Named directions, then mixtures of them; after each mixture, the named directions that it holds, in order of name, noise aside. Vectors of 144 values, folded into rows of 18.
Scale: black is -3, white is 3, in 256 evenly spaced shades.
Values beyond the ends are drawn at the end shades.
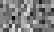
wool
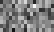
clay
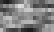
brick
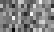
clay, wool.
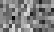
wool.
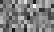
clay.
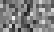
wool.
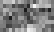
brick, clay.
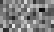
clay, wool.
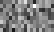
clay.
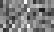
clay, wool.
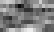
brick.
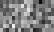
brick, wool.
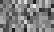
clay.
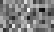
clay, wool.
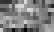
brick, clay.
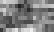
brick.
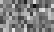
clay.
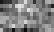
brick, clay.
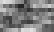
brick.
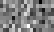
wool.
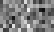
clay, wool.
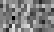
wool.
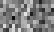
wool.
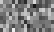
clay.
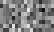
wool.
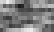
brick.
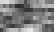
brick.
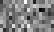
clay, wool.
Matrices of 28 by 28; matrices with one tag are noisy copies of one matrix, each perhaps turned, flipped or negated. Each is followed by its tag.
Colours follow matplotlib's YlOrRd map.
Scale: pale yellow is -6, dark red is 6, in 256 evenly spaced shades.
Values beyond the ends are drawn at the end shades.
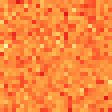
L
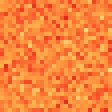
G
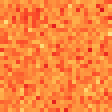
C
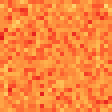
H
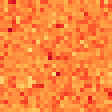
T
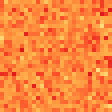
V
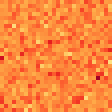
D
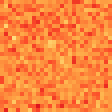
V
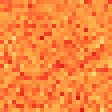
G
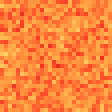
T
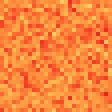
G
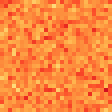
D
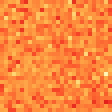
H
